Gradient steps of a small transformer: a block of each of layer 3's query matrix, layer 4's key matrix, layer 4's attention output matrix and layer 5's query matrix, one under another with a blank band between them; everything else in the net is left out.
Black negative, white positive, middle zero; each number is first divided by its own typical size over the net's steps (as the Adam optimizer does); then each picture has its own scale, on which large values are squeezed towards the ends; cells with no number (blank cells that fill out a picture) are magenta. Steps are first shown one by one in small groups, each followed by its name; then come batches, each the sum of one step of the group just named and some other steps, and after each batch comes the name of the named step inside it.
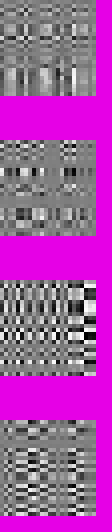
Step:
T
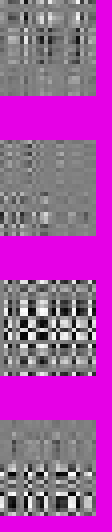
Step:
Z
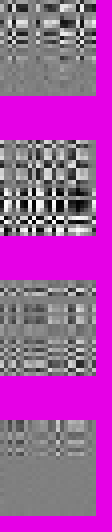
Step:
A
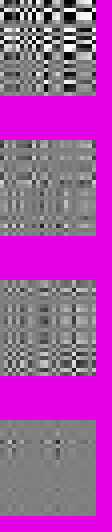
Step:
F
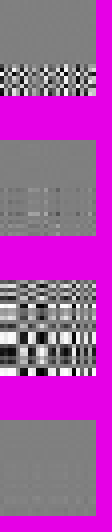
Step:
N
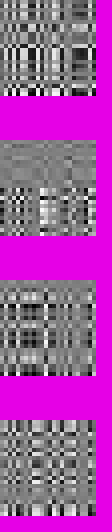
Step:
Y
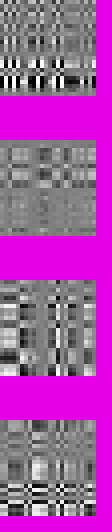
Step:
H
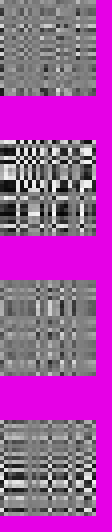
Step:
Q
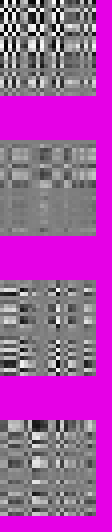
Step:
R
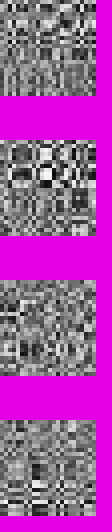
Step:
A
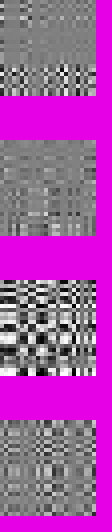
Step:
N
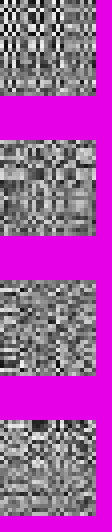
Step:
R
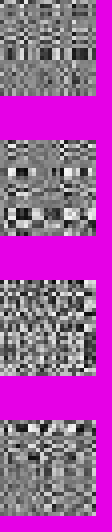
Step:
N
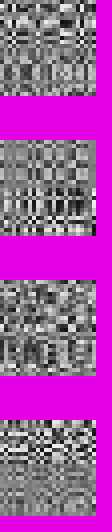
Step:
A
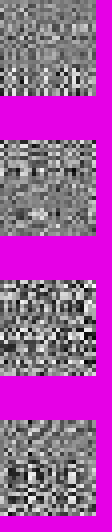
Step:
T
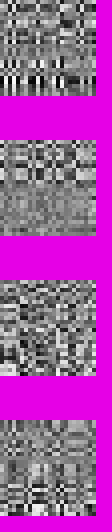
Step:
H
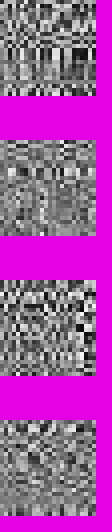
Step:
Y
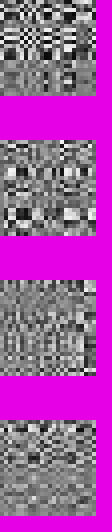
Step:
F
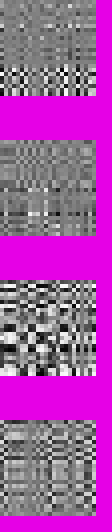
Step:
N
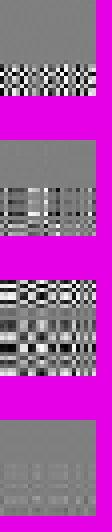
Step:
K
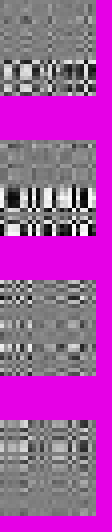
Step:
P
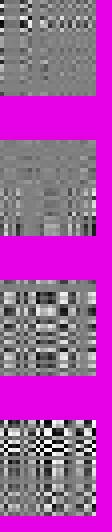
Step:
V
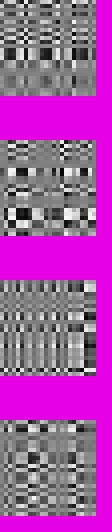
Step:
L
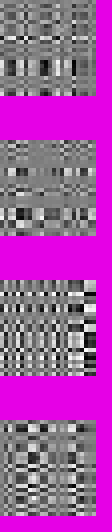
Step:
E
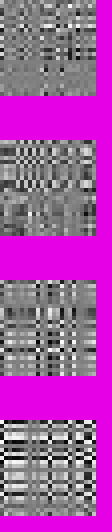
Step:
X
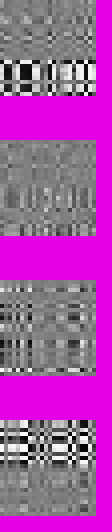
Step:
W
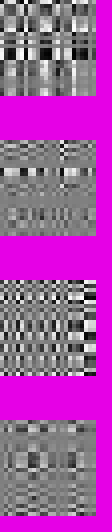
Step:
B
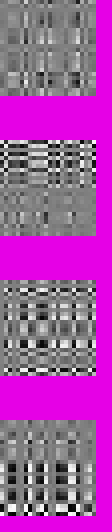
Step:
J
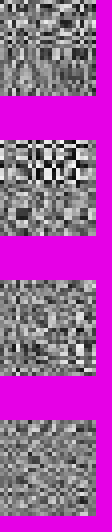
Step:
L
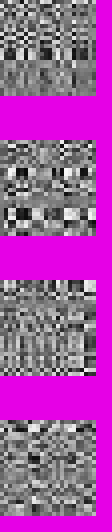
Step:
L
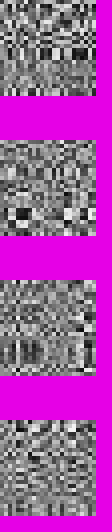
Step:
L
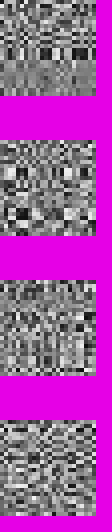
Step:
L
